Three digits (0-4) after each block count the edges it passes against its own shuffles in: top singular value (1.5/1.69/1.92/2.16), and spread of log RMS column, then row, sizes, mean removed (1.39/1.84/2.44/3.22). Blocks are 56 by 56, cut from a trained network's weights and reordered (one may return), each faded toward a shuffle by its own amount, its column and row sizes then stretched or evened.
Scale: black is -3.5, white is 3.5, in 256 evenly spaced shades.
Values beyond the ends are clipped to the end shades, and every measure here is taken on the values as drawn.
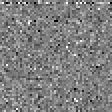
0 1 1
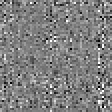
2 3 2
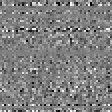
3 1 4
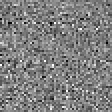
1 1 2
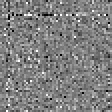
1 2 1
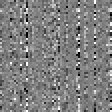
3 4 0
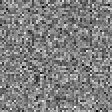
1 0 0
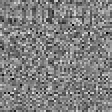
3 0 2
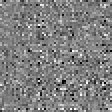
1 2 3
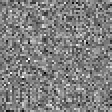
2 1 1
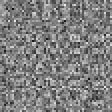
4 1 1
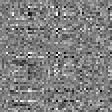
4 2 3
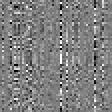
4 4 1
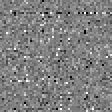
0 1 1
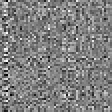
4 3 1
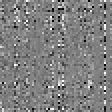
1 4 2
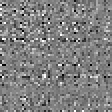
1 3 3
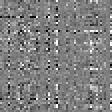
4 4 3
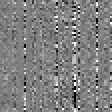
3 4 0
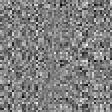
4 3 1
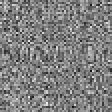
2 1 0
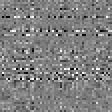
3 2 4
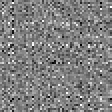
1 3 2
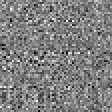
3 1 2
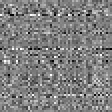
3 1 4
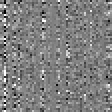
3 4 0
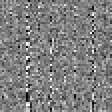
2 3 0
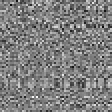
4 1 2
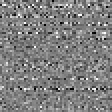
1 0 4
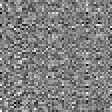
4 3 2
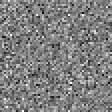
0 1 0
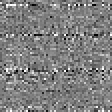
3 1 3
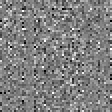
1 3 1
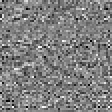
3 1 3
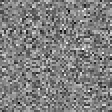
3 1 0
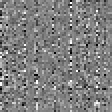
1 4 1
